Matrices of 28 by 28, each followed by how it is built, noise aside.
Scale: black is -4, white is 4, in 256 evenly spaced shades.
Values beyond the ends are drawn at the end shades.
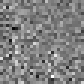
lower triangular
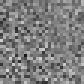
lower triangular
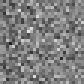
repeating rows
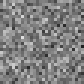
noise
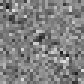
banded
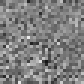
lower triangular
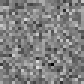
noise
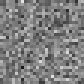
low rank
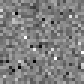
sparse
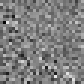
lower triangular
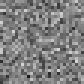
noise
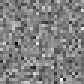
noise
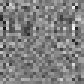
low rank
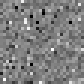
sparse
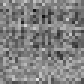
blocks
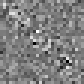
banded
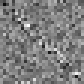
banded
